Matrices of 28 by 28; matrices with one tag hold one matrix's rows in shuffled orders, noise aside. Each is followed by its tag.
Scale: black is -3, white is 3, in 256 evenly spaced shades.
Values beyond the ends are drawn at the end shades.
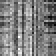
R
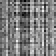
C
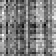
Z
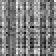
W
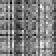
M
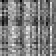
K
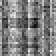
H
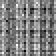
W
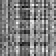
C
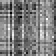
M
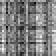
Z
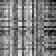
R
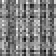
W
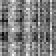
K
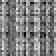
W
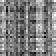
Z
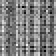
W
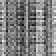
Z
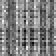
W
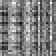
K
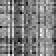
M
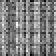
W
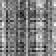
Z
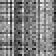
M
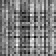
C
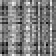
K
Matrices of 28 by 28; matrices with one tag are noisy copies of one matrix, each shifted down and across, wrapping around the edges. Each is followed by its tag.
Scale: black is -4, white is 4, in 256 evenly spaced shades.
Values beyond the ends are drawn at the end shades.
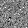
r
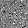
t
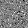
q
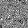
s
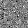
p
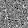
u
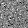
t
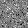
s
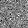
s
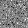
s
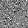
t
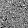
t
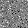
u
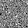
u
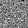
r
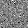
t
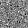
u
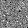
p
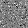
t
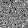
s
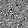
t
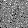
t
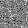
u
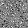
p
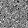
r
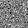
q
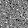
u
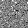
r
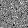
p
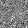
s
